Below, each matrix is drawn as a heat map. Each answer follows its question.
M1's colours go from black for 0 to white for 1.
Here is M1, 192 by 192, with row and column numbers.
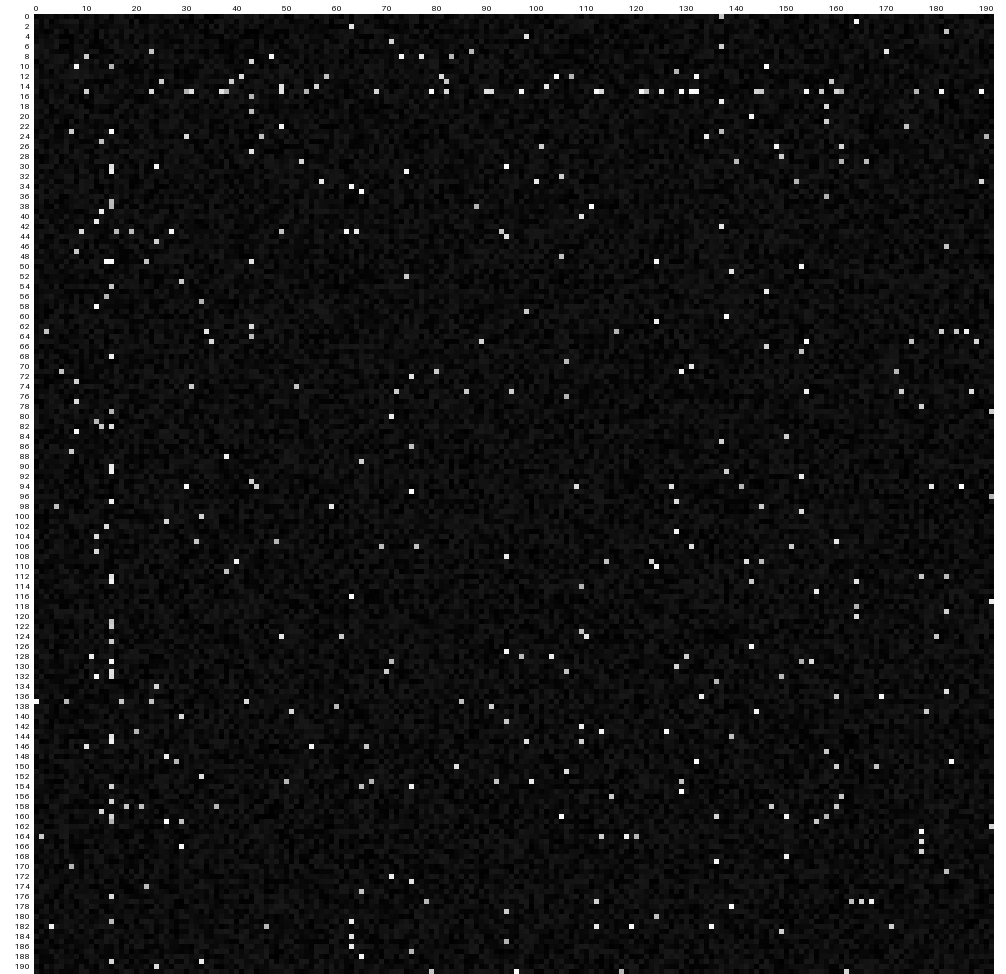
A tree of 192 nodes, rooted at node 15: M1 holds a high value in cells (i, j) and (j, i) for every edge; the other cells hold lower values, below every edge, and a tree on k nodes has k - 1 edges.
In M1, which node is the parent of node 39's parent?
82
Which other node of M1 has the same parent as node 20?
126
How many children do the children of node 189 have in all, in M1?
3
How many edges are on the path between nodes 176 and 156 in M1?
3
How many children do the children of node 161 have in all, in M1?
6
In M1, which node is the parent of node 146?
10
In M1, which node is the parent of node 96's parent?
79
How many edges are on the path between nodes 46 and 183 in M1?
6
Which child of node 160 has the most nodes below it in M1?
158
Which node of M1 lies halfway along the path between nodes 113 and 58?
132
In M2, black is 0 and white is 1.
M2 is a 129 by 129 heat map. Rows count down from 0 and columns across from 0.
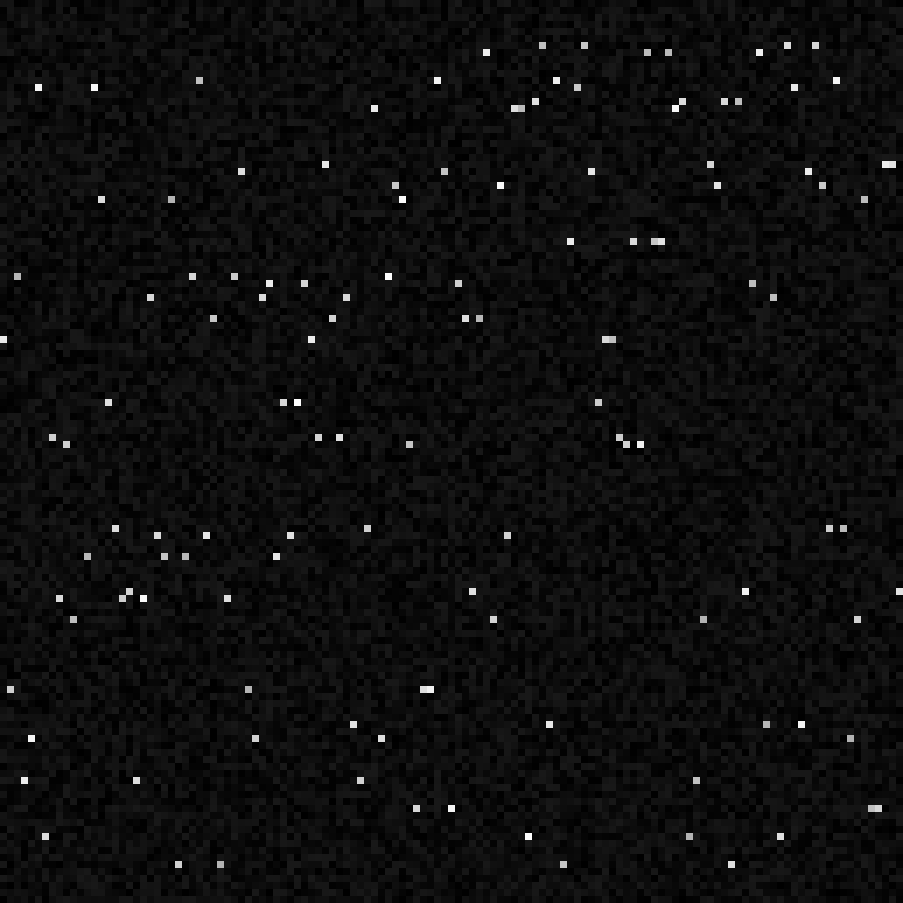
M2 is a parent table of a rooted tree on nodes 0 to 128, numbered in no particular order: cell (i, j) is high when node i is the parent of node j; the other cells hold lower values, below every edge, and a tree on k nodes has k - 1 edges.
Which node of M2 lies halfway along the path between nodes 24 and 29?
14
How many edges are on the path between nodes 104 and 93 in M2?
5
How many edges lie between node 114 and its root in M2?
4
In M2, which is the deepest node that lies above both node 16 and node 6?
119
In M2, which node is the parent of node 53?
15
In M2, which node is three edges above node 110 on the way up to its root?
28
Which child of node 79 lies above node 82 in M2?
12
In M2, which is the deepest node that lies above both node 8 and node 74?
57
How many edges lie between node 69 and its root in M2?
3
